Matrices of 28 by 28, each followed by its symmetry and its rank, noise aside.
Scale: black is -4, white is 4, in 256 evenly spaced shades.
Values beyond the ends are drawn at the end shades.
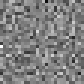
antisymmetric, rank eight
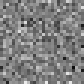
antisymmetric, rank eight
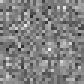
symmetric, rank eight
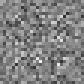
symmetric, rank eight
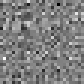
antisymmetric, rank six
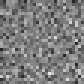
no symmetry, rank eight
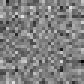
no symmetry, rank six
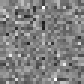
no symmetry, rank eight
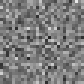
no symmetry, rank six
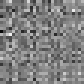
no symmetry, rank four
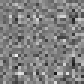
no symmetry, rank four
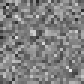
symmetric, rank eight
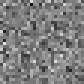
symmetric, rank six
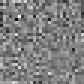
antisymmetric, rank eight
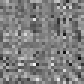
antisymmetric, rank four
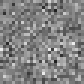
symmetric, rank eight
